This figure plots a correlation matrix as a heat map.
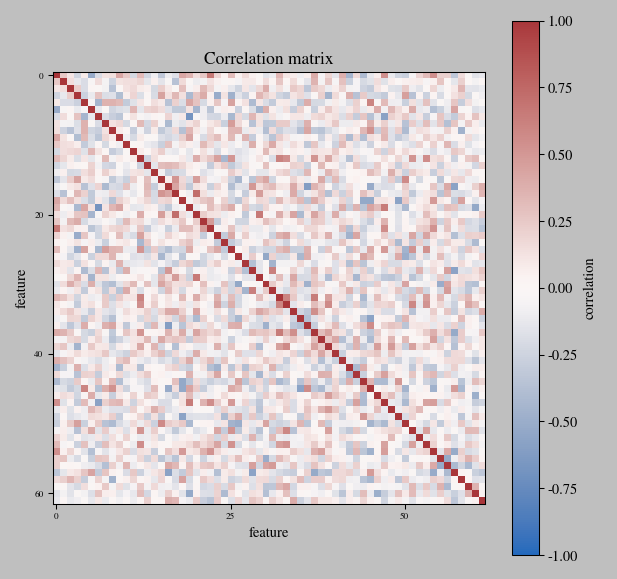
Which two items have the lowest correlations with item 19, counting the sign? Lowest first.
6, 60
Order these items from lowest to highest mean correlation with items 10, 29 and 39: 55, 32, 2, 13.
13, 2, 55, 32
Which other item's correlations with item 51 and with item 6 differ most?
25
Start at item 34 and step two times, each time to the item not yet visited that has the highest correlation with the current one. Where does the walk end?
32
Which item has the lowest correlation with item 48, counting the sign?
29
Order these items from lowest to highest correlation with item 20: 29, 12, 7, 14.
14, 7, 12, 29
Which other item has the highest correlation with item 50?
15
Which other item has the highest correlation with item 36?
45
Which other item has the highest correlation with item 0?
22
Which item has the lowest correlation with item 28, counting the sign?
57
